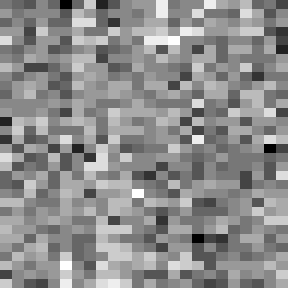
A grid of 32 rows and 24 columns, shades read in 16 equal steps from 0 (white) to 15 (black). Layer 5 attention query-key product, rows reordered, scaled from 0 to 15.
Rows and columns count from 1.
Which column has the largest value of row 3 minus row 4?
10
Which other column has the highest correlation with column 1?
9
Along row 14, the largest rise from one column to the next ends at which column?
16
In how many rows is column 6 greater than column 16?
15
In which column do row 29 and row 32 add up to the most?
18
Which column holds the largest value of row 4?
24
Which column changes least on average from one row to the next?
20
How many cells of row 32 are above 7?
9
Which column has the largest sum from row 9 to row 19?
6
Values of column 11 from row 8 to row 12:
9 7 5 6 7
